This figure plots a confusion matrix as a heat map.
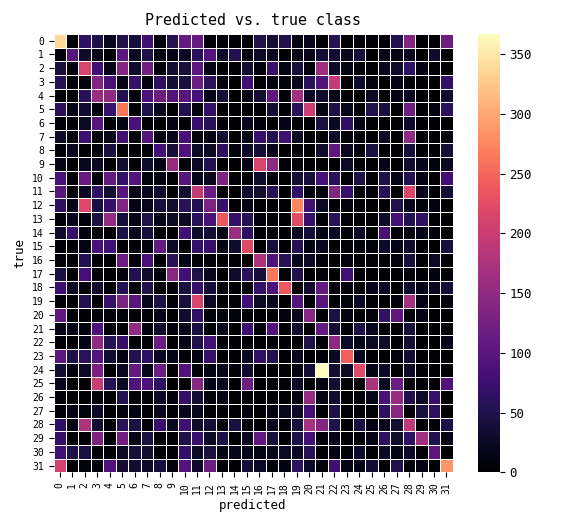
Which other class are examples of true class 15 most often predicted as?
8
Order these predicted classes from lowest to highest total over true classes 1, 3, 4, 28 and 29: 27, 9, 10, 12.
27, 9, 12, 10
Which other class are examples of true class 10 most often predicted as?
13
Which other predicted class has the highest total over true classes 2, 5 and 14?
20
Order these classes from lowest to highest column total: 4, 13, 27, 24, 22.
24, 13, 27, 4, 22
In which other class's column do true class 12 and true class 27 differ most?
19
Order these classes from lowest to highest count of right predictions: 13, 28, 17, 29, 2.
29, 28, 2, 13, 17
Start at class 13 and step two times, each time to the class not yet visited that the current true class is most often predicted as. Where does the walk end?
11
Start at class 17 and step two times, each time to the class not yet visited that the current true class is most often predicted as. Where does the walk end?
16
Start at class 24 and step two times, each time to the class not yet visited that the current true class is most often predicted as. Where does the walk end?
6
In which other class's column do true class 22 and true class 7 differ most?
3
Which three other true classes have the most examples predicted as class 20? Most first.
5, 28, 26
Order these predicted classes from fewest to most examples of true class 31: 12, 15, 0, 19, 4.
15, 19, 4, 12, 0
